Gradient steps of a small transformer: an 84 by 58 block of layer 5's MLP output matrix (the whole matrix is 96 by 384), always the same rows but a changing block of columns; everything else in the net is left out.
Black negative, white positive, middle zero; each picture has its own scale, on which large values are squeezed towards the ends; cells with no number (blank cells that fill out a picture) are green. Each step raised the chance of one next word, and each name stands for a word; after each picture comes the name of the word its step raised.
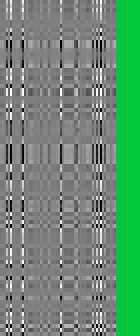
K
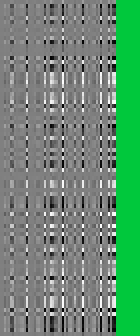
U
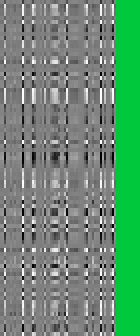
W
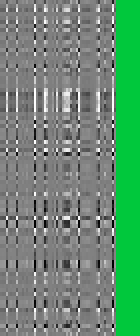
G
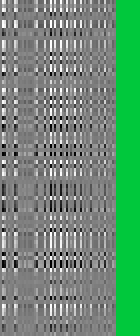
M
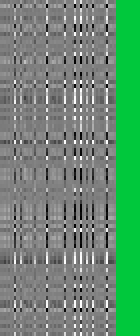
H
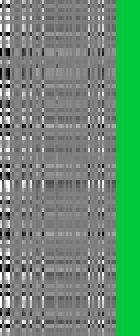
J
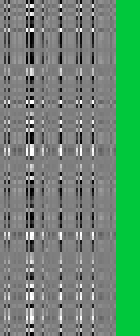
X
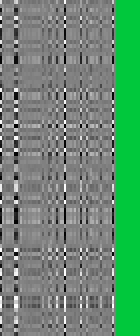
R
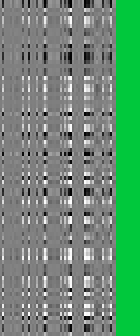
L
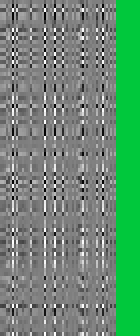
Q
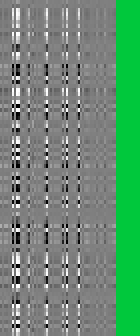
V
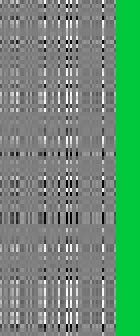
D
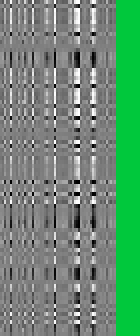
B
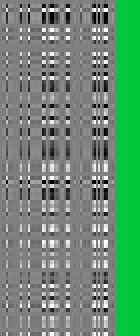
Q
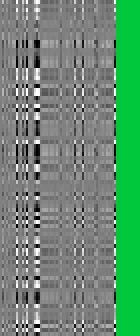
K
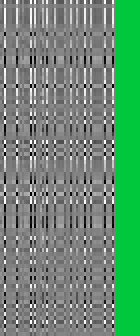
B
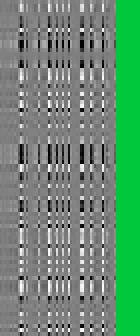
K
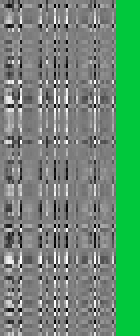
H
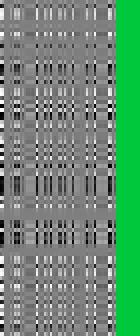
V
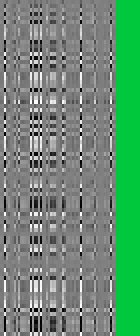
U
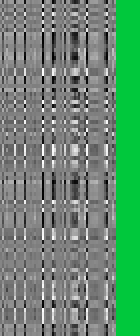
X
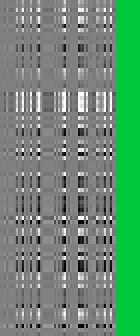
G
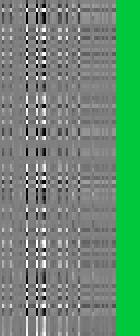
Q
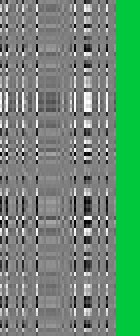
G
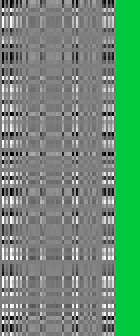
L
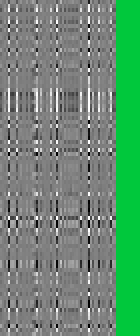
G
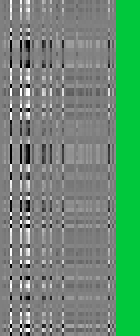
K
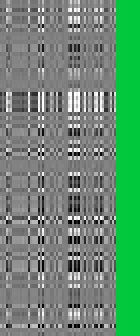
G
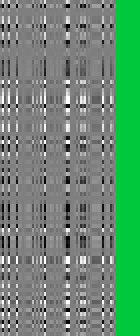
H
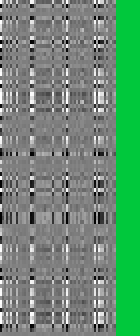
D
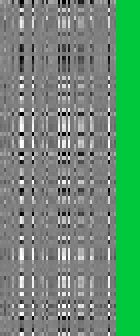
L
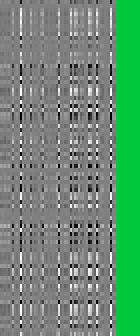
V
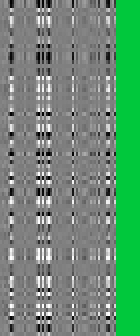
L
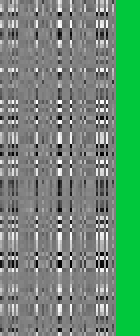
M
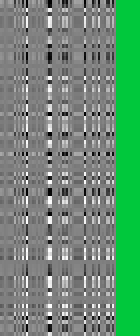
L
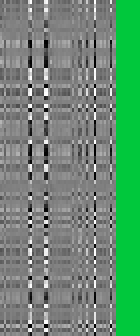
K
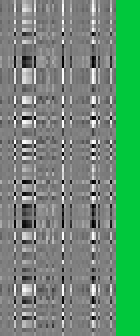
B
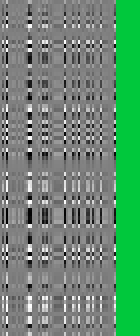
R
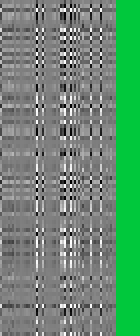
Q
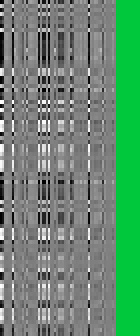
X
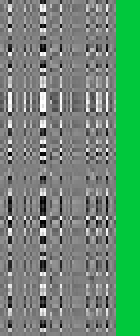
G
